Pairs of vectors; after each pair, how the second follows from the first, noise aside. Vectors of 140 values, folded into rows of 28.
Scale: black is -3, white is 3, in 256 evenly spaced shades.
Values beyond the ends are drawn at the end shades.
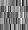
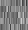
shrunk.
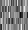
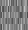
shrunk.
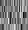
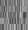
shrunk.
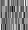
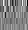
reversed, negated, partly zeroed.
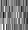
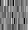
wrapped around, negated, partly zeroed.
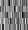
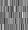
negated, shrunk.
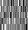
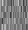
shrunk.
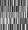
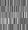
shrunk.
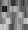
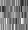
reversed, negated, partly zeroed.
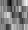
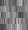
reversed, negated, shrunk.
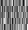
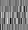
wrapped around, negated, partly zeroed.
